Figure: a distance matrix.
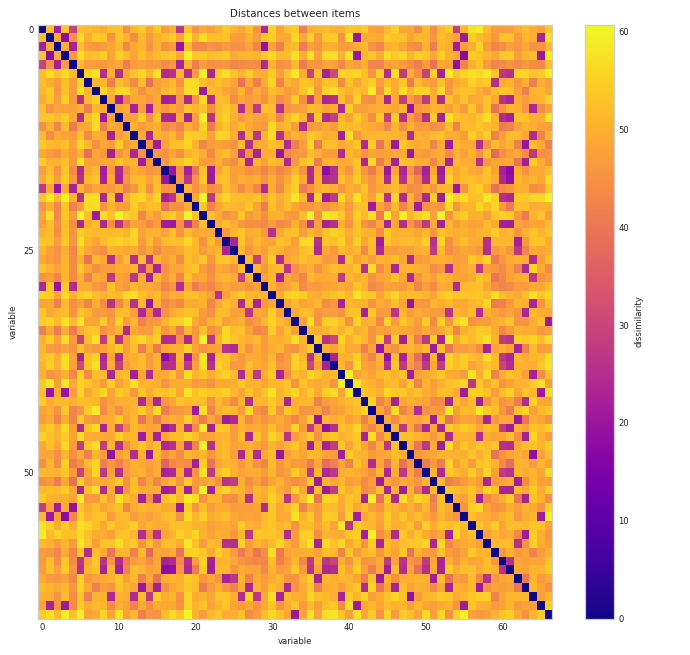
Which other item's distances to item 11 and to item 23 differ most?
30
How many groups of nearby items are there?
13
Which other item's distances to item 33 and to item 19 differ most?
66
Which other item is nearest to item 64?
48
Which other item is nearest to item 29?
2
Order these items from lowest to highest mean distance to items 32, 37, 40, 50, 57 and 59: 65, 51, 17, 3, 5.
17, 5, 51, 65, 3
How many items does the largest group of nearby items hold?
16
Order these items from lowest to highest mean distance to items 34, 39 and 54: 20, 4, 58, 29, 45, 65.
4, 29, 65, 20, 45, 58
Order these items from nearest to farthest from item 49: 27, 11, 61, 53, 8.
61, 8, 11, 27, 53
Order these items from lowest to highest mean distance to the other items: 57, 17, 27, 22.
22, 17, 27, 57
